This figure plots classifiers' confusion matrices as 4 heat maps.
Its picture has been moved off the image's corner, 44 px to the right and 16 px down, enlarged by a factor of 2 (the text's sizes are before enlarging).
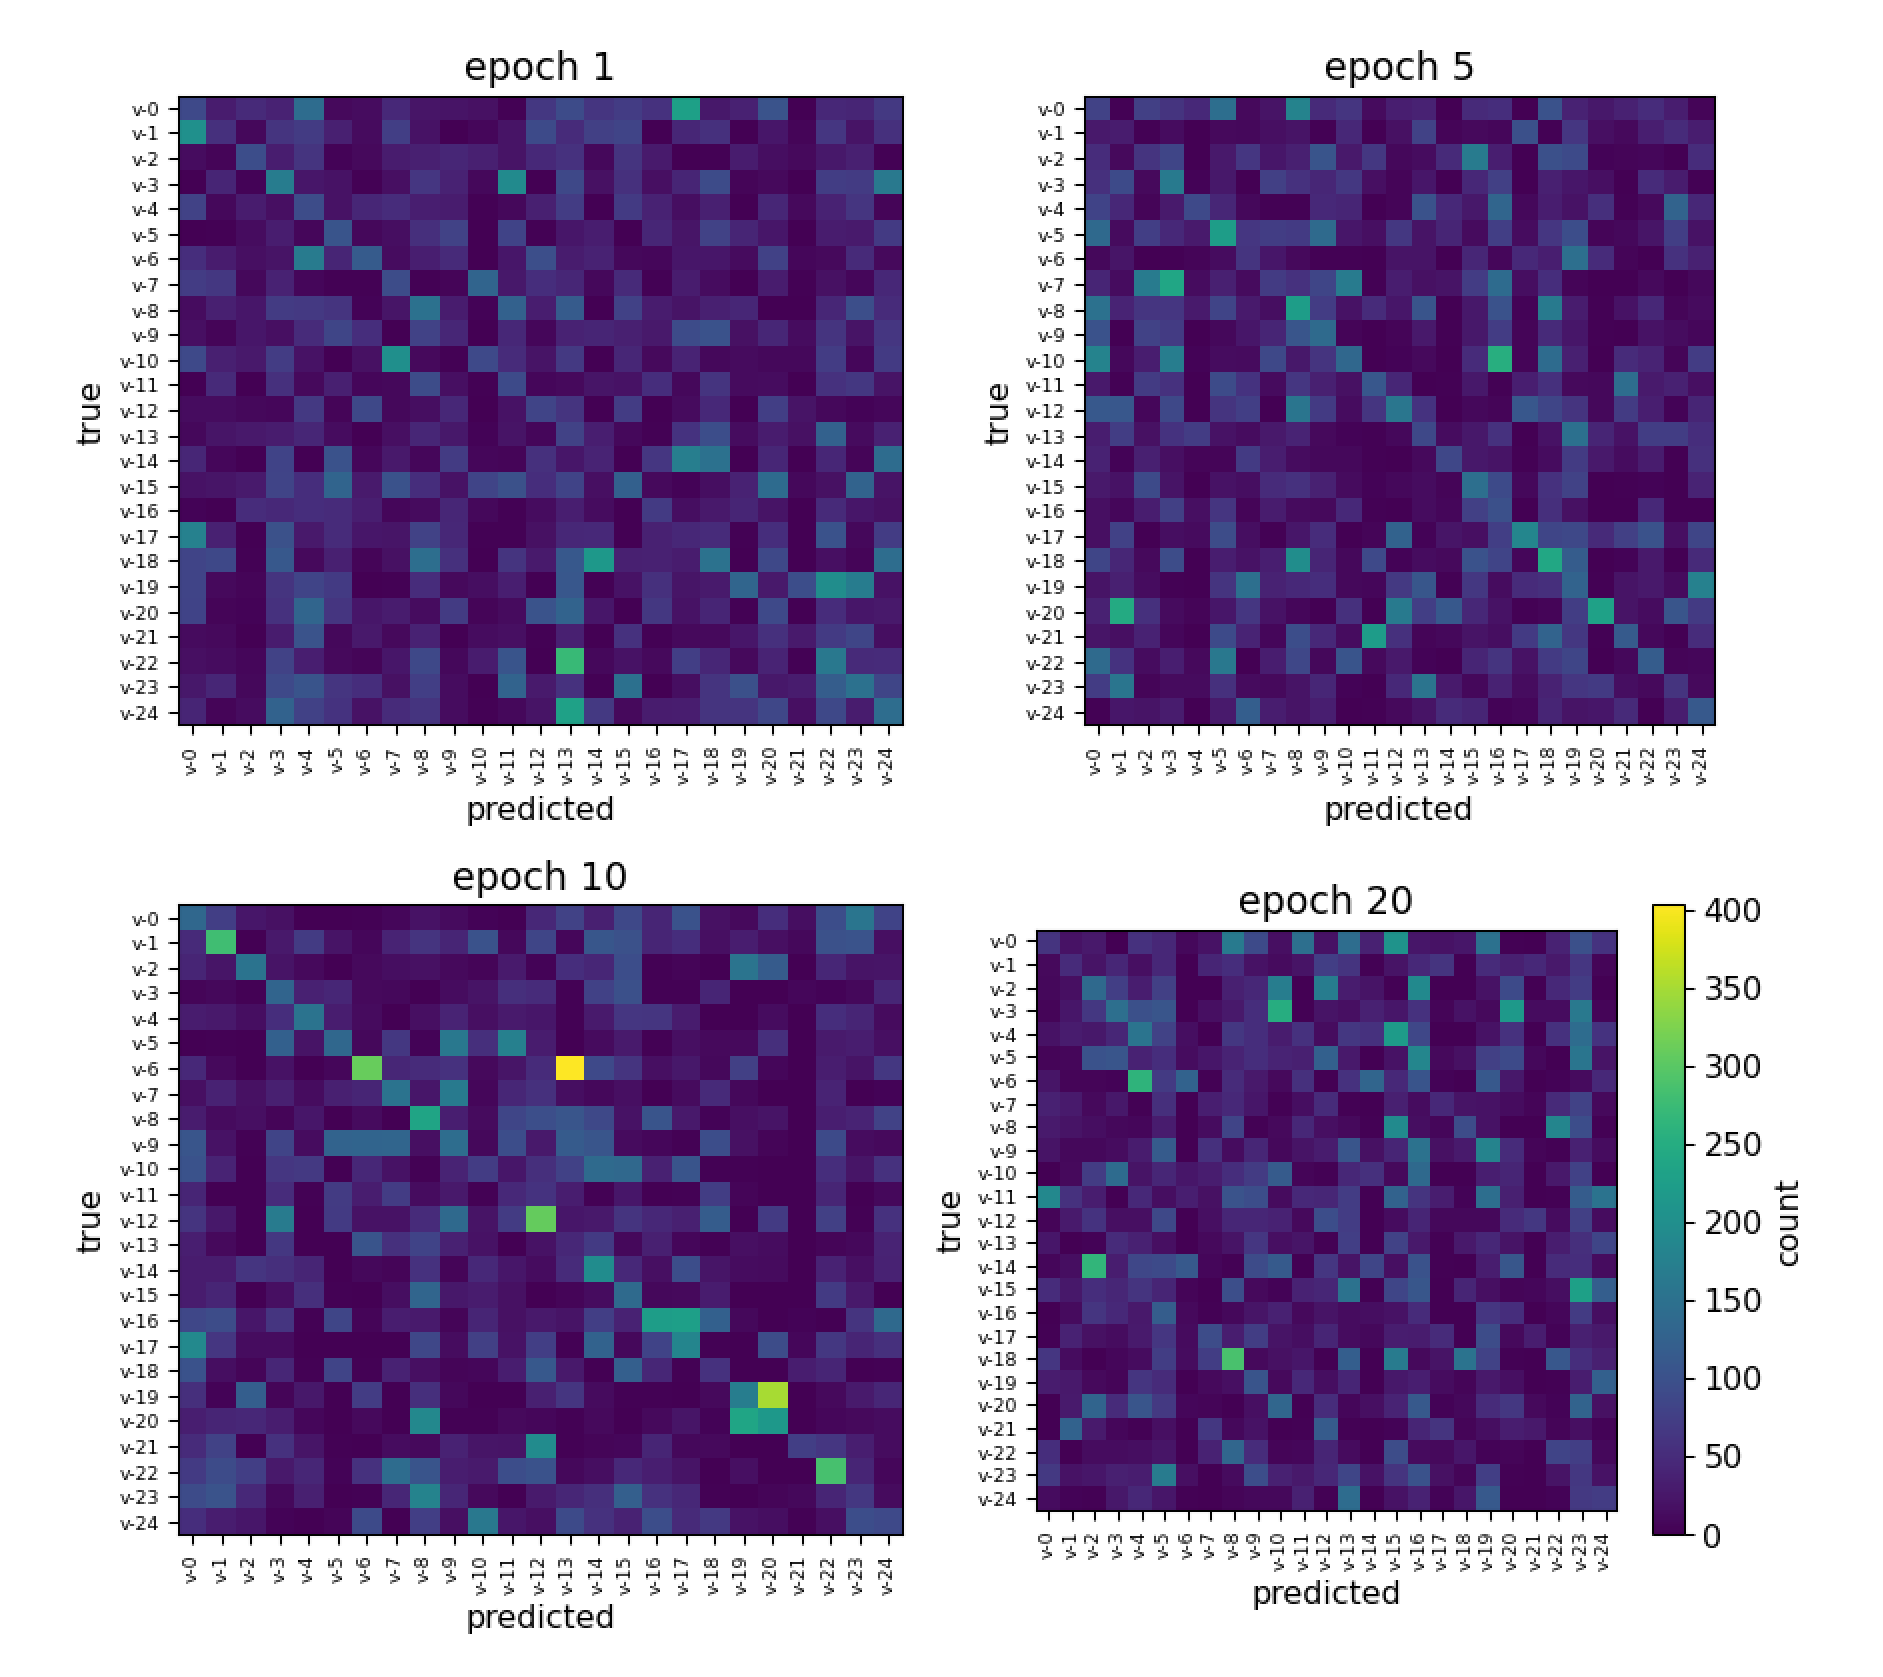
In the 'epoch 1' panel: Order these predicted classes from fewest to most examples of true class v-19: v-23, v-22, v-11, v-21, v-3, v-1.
v-1, v-11, v-3, v-21, v-23, v-22
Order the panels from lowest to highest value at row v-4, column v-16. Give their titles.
epoch 1, epoch 10, epoch 20, epoch 5
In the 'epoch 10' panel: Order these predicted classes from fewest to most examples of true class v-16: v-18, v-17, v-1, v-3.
v-3, v-1, v-18, v-17
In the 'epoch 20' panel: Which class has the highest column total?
v-23
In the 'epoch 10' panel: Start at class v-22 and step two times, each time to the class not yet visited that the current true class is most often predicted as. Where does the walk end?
v-9
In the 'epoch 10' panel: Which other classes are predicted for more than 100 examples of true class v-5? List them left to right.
v-3, v-9, v-11
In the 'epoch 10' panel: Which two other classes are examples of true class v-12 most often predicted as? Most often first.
v-3, v-9
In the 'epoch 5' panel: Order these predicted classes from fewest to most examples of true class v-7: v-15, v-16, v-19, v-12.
v-19, v-12, v-15, v-16
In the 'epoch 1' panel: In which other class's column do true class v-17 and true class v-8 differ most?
v-0
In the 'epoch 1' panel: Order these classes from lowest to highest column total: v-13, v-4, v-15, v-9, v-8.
v-9, v-15, v-8, v-4, v-13
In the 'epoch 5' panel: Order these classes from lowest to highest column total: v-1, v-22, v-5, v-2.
v-22, v-2, v-1, v-5
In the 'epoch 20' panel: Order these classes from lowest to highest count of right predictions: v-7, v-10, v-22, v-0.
v-7, v-0, v-22, v-10
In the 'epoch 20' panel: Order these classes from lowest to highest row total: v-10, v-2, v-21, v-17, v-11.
v-21, v-17, v-10, v-2, v-11
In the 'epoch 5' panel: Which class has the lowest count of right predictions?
v-1
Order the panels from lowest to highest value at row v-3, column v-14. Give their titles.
epoch 5, epoch 1, epoch 20, epoch 10
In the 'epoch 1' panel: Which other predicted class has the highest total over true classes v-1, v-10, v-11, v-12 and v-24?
v-13
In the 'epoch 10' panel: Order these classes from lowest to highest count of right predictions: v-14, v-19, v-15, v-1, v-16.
v-15, v-19, v-14, v-16, v-1
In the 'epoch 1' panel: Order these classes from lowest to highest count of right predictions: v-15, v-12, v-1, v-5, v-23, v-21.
v-21, v-1, v-12, v-5, v-15, v-23
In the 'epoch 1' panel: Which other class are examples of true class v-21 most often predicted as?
v-4
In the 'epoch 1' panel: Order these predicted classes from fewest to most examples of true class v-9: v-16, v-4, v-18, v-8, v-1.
v-1, v-16, v-4, v-8, v-18
